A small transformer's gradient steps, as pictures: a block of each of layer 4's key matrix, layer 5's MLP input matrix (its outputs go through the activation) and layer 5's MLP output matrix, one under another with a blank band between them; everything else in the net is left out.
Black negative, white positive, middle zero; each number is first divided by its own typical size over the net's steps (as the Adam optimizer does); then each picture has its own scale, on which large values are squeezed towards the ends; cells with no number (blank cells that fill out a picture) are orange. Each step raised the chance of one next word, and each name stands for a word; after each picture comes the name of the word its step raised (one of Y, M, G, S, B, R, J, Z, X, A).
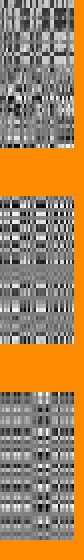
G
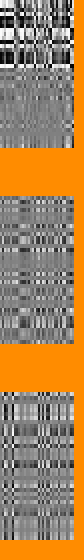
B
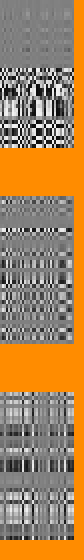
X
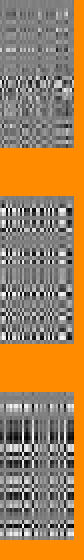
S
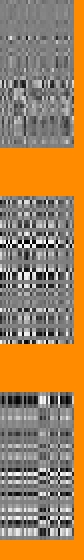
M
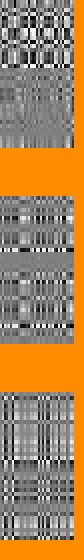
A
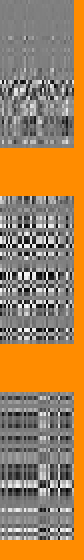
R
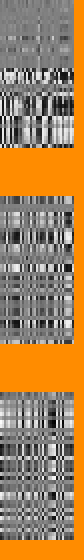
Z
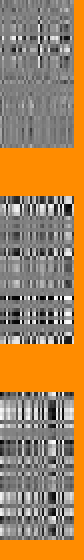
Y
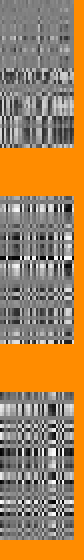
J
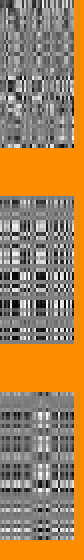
R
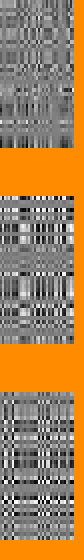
J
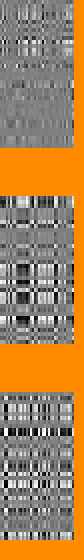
B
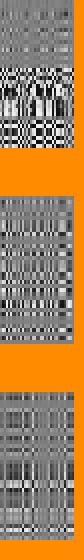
R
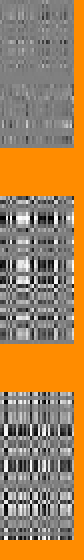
X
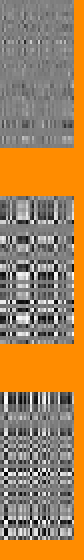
M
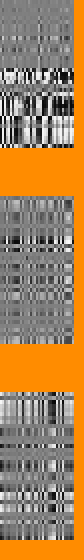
X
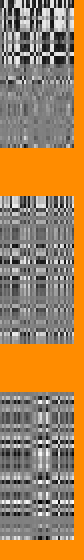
J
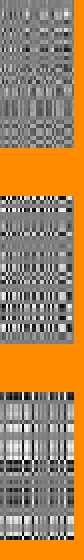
A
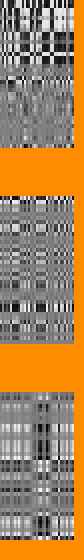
A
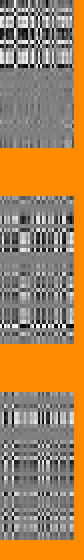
Z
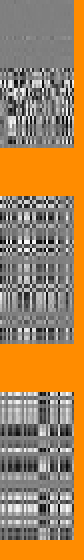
X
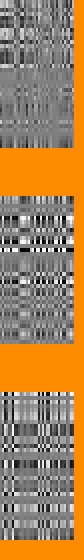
X
